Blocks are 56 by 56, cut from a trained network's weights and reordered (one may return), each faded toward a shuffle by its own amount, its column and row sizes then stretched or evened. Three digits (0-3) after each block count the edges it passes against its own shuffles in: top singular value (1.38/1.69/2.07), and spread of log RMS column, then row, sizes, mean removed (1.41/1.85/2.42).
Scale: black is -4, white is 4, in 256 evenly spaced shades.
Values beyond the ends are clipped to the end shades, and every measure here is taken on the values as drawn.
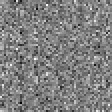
1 2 0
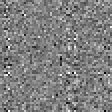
2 2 0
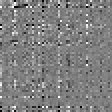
2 3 3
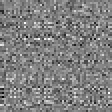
3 0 3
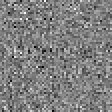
1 1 2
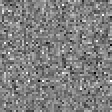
0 1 2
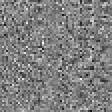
2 2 0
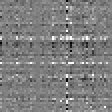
3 3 2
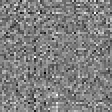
2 2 1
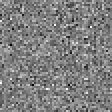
0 1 1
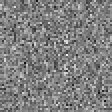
0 1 0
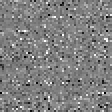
0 1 2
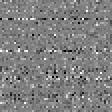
1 1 3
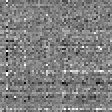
2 2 2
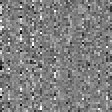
0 3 0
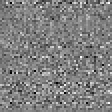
2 1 3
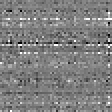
3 2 3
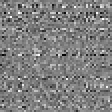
3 1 3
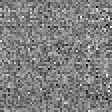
0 2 1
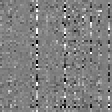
2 3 1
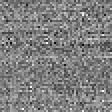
1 1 1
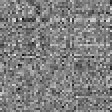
3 1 2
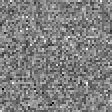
0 0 0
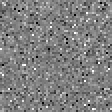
0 0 0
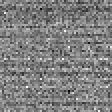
2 1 1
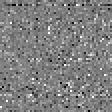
0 0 2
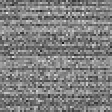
3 1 0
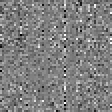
1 3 1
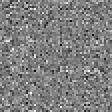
2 2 1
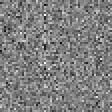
1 1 0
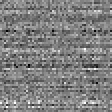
3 2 2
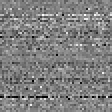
2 0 3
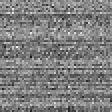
3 2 0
